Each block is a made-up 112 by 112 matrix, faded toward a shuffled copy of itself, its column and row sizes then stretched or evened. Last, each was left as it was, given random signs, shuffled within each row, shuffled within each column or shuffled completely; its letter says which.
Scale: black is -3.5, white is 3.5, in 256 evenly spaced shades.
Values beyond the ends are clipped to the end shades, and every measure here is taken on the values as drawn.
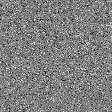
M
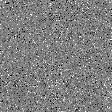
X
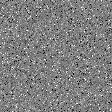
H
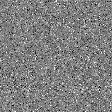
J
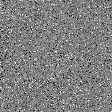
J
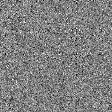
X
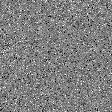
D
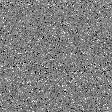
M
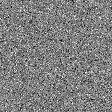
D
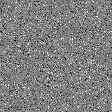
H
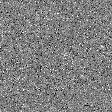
M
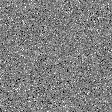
D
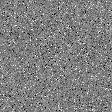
D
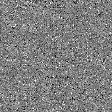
J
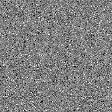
J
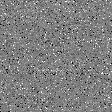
M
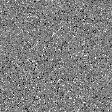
X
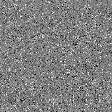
J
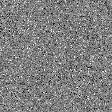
X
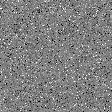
D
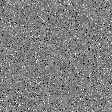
D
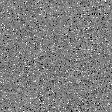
J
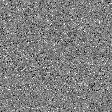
M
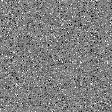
X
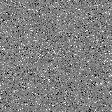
M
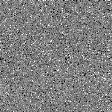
J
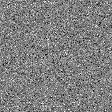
M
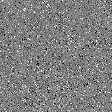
J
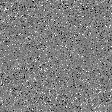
M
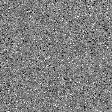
H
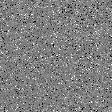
X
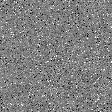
H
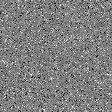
X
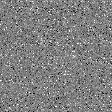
J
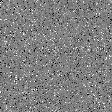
J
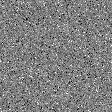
D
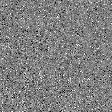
J
